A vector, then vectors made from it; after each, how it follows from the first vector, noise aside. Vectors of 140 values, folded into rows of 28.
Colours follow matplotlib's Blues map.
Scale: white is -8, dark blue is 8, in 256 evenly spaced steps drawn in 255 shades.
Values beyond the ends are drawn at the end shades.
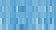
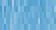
reversed, shrunk.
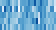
reversed, scaled up.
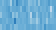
wrapped around, partly zeroed.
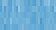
reversed, shrunk.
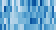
reversed, scaled up.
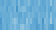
negated, shrunk.
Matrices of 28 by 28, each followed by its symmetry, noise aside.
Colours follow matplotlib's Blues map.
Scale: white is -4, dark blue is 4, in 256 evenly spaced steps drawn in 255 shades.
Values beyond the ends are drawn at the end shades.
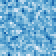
antisymmetric.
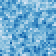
symmetric.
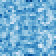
mirrored top to bottom.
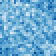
symmetric.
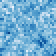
symmetric.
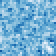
symmetric.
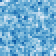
symmetric across the other diagonal.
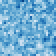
antisymmetric.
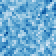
symmetric across the other diagonal.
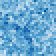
symmetric across the other diagonal.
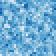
antisymmetric.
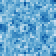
mirrored top to bottom.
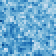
symmetric across the other diagonal.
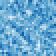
symmetric across the other diagonal.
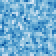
antisymmetric.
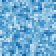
antisymmetric.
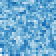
symmetric across the other diagonal.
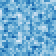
mirrored top to bottom.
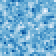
symmetric across the other diagonal.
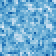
symmetric across the other diagonal.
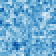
antisymmetric.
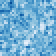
symmetric.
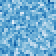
symmetric.
